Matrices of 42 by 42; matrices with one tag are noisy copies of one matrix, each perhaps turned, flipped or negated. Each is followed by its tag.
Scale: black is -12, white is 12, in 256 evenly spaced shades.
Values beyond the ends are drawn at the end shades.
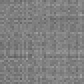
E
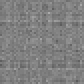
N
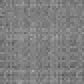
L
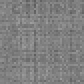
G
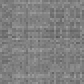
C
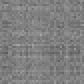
C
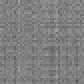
E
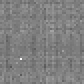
C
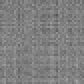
E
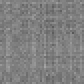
C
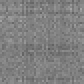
L
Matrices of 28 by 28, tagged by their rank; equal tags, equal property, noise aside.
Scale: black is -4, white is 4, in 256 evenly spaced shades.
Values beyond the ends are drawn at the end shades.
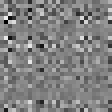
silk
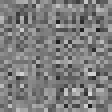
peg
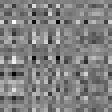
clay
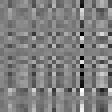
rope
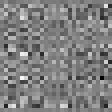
silk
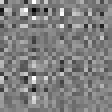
clay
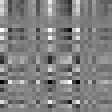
rope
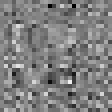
peg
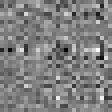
silk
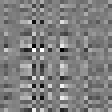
rope
